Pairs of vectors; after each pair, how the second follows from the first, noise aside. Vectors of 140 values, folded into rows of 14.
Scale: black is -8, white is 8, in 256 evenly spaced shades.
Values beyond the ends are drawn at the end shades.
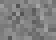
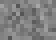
copied.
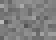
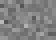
sign-scrambled.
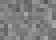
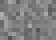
reversed.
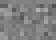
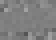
wrapped around, partly zeroed.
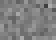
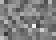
wrapped around, negated, scaled up.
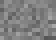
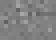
wrapped around, partly zeroed.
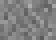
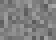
sign-scrambled.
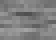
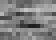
reversed, scaled up.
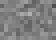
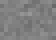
shrunk.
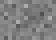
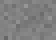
shrunk.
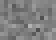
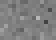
wrapped around, partly zeroed.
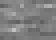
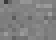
wrapped around, negated, partly zeroed.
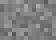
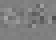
wrapped around, negated, partly zeroed.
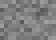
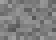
reversed.
